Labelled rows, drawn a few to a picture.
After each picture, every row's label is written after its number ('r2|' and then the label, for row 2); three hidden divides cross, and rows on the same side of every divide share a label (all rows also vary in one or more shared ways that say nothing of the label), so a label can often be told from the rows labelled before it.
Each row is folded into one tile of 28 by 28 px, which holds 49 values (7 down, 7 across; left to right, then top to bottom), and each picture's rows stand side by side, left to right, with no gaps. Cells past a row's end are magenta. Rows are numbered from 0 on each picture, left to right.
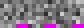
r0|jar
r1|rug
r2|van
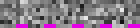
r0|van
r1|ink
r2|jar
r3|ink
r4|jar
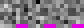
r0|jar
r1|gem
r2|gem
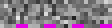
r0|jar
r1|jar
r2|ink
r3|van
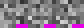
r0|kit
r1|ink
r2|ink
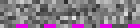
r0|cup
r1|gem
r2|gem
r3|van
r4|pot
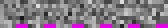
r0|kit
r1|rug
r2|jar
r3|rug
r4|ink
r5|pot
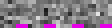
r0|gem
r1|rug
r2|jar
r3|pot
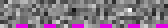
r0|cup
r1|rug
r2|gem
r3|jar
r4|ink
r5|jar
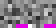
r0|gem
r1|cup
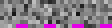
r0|jar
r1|kit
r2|cup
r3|pot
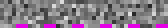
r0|jar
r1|rug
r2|rug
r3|jar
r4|cup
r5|pot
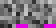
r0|pot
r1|van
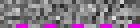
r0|ink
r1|jar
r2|pot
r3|jar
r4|ink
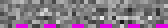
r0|cup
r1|ink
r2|rug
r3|gem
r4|gem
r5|rug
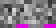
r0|pot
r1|kit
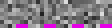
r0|ink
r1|jar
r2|ink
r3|cup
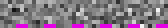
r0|gem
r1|van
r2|pot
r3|ink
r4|cup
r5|cup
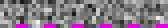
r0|kit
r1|kit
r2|rug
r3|pot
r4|van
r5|van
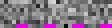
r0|van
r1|van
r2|ink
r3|rug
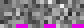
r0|cup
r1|van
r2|jar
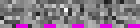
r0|gem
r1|rug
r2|jar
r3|kit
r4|gem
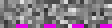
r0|van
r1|rug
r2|ink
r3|rug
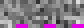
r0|kit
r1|gem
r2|van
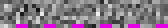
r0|jar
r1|pot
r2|gem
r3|pot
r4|cup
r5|jar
